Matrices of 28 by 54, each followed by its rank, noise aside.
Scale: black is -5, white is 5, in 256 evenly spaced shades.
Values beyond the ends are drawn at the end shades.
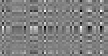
one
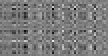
two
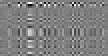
one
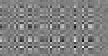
one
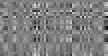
two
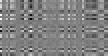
one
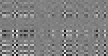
one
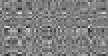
three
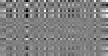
one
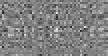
four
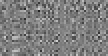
four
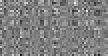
four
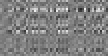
two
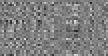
three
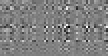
two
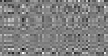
two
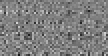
six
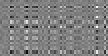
one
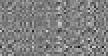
four
